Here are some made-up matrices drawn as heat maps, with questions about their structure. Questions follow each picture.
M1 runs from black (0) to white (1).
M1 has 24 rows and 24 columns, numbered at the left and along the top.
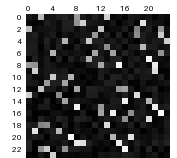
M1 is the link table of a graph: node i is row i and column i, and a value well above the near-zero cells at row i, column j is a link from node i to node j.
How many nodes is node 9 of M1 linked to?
2
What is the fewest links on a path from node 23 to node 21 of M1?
7
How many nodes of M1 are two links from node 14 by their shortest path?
6
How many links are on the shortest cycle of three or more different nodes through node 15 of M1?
3
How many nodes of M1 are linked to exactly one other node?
1
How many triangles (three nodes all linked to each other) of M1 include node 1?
0
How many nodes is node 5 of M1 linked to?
2
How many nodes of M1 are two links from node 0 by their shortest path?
7
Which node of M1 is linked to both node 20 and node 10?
node 7
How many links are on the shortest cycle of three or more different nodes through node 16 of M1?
4
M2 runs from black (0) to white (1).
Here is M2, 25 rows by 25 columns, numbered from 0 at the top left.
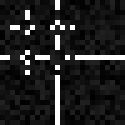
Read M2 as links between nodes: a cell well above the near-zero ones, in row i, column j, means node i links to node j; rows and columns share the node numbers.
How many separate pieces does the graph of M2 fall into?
2
